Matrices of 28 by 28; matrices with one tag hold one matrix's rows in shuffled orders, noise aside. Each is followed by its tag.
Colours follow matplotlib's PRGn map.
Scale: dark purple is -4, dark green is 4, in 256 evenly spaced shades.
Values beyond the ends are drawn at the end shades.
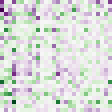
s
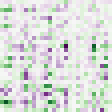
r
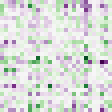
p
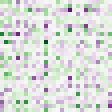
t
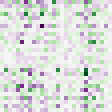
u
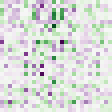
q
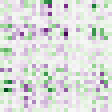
r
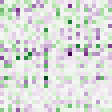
t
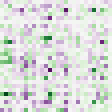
r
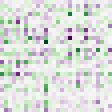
t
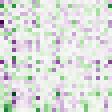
s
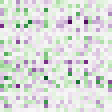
t
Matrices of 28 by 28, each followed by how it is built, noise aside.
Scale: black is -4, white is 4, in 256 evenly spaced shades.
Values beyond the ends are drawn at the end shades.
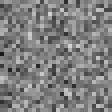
repeating rows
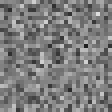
blocks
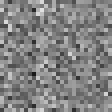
repeating rows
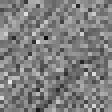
Hankel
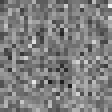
blocks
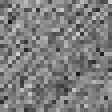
Hankel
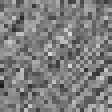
Hankel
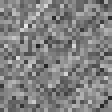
Hankel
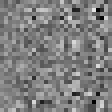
low rank
